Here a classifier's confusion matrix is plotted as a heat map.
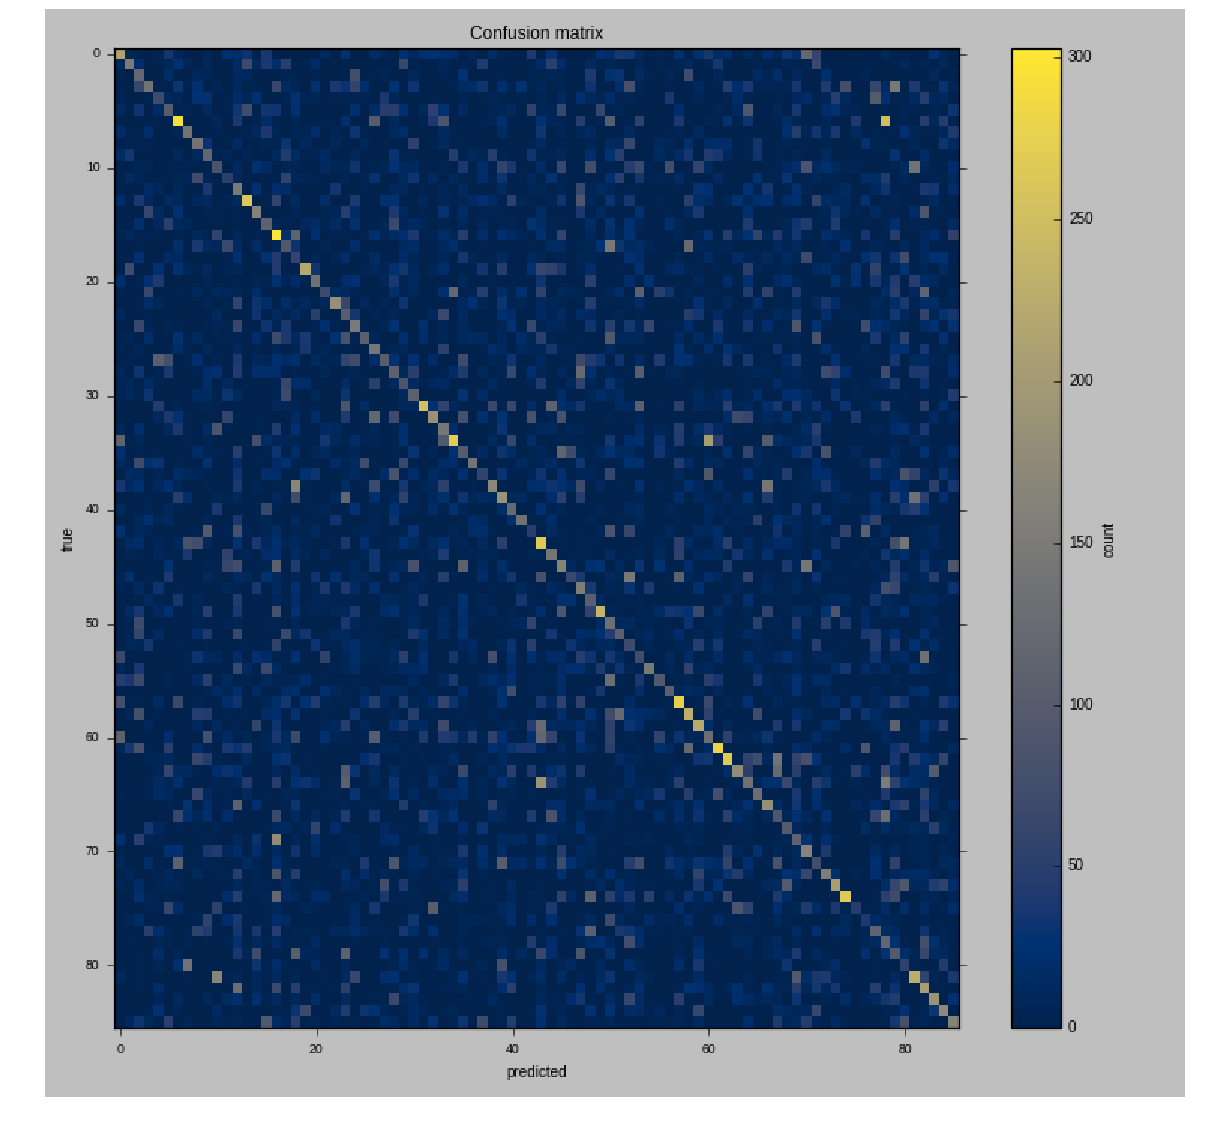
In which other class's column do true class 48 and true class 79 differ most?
23
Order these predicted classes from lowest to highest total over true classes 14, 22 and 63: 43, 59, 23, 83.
43, 59, 83, 23
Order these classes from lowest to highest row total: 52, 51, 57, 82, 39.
52, 51, 82, 39, 57
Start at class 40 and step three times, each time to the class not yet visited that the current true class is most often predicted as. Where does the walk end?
47
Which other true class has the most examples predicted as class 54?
24
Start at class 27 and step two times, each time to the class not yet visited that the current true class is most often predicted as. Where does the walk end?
77
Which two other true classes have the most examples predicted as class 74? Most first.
3, 42
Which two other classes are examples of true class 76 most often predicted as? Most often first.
50, 9
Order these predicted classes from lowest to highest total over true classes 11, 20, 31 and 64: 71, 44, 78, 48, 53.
48, 71, 53, 44, 78
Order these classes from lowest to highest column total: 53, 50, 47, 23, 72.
72, 53, 47, 23, 50
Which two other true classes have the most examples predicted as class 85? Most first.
45, 16
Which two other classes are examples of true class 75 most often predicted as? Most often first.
32, 63
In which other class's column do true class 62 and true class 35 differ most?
67
